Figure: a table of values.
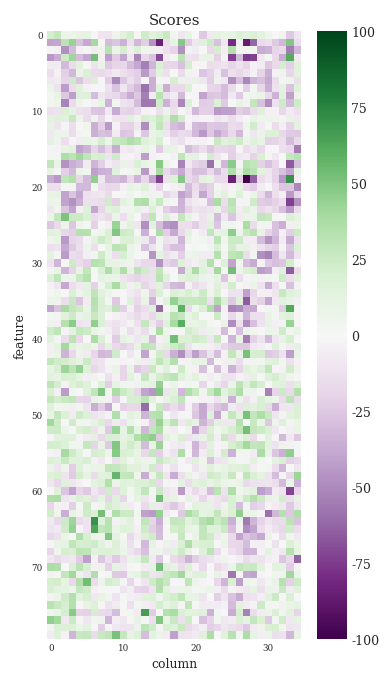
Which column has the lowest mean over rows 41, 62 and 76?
27
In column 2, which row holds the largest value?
24
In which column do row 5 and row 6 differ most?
3
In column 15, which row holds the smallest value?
1
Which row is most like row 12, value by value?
49
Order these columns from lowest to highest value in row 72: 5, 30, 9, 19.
30, 9, 19, 5
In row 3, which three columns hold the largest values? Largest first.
33, 6, 3
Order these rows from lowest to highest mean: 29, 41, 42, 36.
42, 29, 36, 41
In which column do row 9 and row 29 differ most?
13
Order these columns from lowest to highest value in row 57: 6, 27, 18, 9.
18, 6, 27, 9
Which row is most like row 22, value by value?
60
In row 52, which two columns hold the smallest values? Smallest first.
20, 13
